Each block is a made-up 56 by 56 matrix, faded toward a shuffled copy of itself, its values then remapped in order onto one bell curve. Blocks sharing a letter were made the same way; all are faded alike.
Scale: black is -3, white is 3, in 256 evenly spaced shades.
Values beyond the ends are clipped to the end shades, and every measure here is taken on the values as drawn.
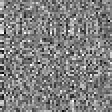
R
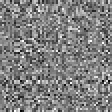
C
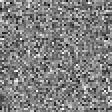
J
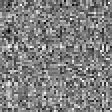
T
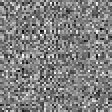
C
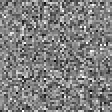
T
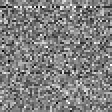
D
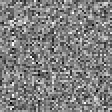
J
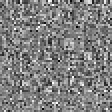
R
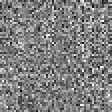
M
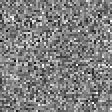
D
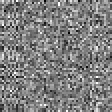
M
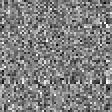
R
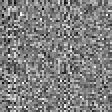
M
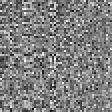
M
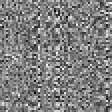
M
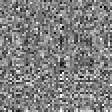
T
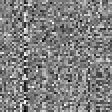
M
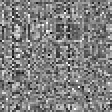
M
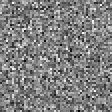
J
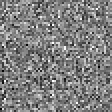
J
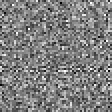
R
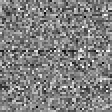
D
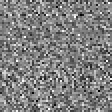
D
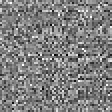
C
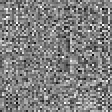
R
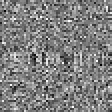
T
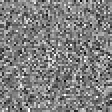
J
